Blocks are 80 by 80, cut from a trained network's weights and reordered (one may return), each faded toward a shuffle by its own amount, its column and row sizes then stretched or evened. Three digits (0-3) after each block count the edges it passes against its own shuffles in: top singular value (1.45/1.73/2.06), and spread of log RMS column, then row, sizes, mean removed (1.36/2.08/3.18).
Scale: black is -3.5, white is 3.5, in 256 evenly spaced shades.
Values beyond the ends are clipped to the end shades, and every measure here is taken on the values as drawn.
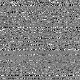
0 0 3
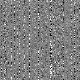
0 3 0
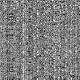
2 1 1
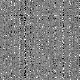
1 3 1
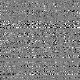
1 2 3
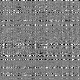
3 1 3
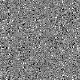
0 2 1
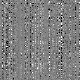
2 3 1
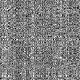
3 0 2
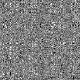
2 2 1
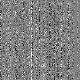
1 3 1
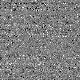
0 0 2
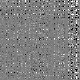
1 3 2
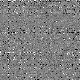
2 1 2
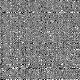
2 1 2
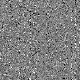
0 2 0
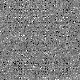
2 1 1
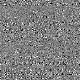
0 1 2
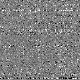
2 1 2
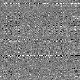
3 1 2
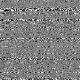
3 0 3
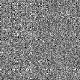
1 1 1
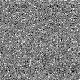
2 0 0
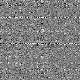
3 1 2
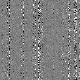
1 3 0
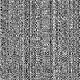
3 1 0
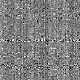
2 0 2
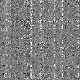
3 2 2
